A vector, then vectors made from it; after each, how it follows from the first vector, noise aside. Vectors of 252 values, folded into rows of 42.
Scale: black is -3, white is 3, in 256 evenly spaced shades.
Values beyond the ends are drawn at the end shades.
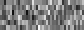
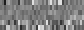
partly zeroed.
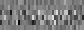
wrapped around, partly zeroed.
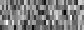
reversed, negated.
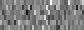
partly zeroed.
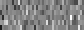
reversed, negated, partly zeroed.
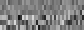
negated, partly zeroed.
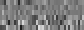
partly zeroed.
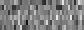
reversed, negated, partly zeroed.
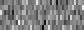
wrapped around, partly zeroed.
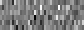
wrapped around, partly zeroed.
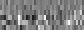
partly zeroed.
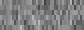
wrapped around, negated, shrunk.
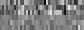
reversed, negated, partly zeroed.
